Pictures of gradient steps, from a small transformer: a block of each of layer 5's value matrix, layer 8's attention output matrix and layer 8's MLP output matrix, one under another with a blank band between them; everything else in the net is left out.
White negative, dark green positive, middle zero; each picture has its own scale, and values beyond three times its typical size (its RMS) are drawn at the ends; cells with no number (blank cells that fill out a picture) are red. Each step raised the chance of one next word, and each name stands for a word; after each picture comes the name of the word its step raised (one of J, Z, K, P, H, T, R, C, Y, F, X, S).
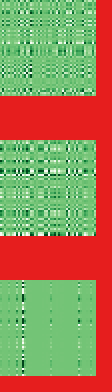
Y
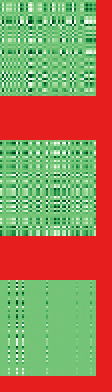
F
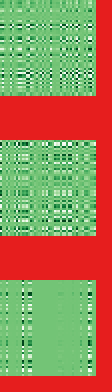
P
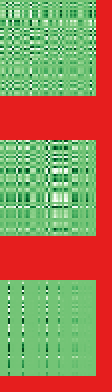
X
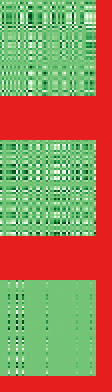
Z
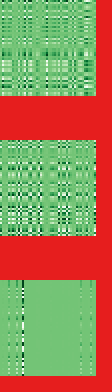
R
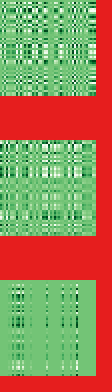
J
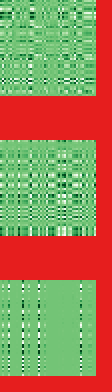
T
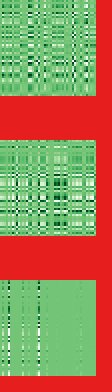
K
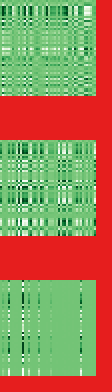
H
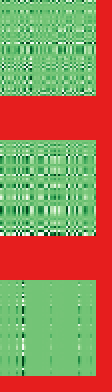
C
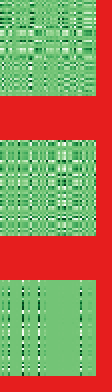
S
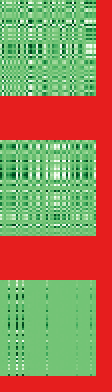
J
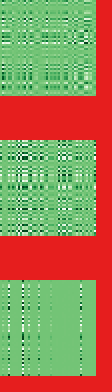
C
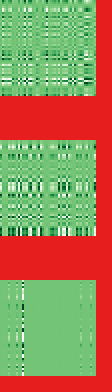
T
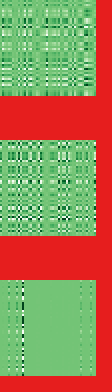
S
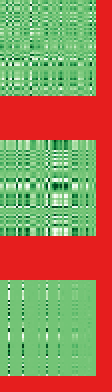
T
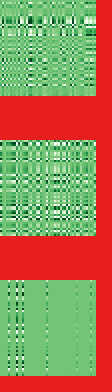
S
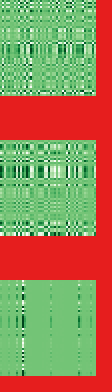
J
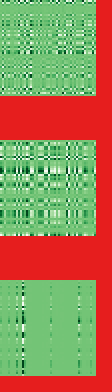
X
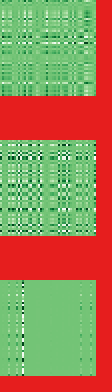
C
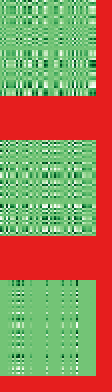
R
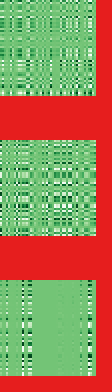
R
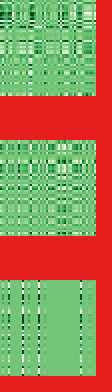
Z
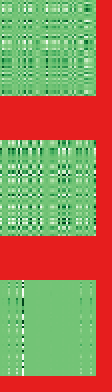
Y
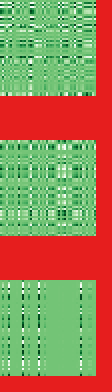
J
